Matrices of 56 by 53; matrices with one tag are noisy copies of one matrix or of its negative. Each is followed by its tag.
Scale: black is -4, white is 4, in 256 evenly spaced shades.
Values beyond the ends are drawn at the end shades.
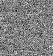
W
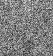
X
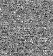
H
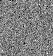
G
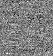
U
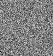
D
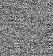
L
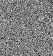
D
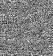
W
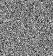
D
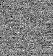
L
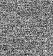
H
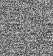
L
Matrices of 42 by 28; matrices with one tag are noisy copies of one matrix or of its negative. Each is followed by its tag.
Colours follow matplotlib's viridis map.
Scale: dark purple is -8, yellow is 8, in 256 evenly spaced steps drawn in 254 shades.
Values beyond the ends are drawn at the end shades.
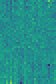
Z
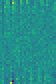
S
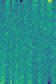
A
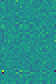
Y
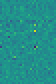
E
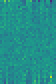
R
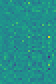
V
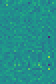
V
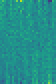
A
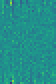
S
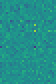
E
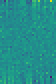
R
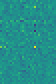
E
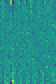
S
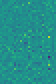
V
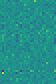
Y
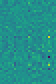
V
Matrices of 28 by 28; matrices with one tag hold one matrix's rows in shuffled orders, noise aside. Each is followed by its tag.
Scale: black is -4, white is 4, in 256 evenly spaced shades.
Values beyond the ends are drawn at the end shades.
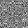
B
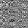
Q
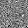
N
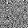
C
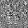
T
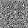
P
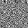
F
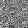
Q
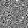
N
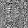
T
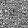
Q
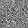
F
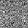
Q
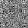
Q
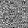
Q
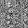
T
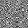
N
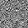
N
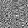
N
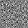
F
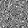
N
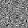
N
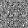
P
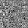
Q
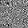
C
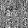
T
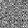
B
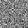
B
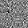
C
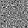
F
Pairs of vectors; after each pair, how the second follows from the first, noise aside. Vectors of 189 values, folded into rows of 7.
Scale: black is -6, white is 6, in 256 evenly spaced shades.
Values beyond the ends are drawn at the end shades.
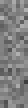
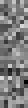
scaled up.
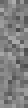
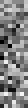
reversed, scaled up.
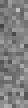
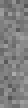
reversed, negated, shrunk.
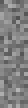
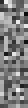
scaled up.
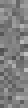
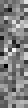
reversed, negated, scaled up.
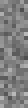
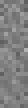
reversed, negated, shrunk.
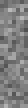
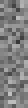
wrapped around.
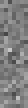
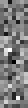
scaled up.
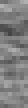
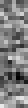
reversed, scaled up.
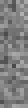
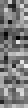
scaled up.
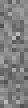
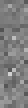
reversed, partly zeroed.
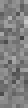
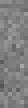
reversed, negated, shrunk.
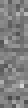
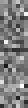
scaled up.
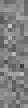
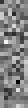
reversed, negated, scaled up.
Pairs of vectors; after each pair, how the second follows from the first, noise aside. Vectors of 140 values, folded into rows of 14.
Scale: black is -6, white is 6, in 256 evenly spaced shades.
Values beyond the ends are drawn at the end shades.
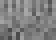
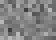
sign-scrambled.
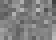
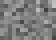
sign-scrambled.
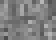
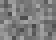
reversed, negated.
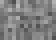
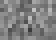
wrapped around, negated.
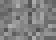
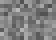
reversed, negated.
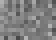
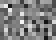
wrapped around, scaled up.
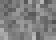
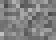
shuffled.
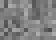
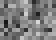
scaled up.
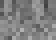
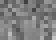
reversed, negated.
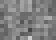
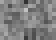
reversed, negated.
